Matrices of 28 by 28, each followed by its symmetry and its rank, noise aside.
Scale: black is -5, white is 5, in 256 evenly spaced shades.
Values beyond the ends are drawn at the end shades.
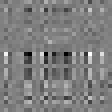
no symmetry, rank one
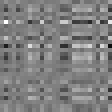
no symmetry, rank one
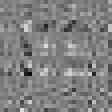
no symmetry, rank three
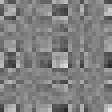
symmetric, rank one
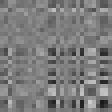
symmetric, rank one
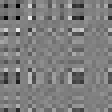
symmetric, rank one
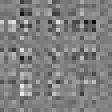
antisymmetric, rank two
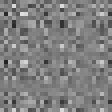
antisymmetric, rank two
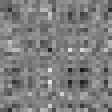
symmetric, rank two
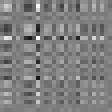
symmetric, rank one
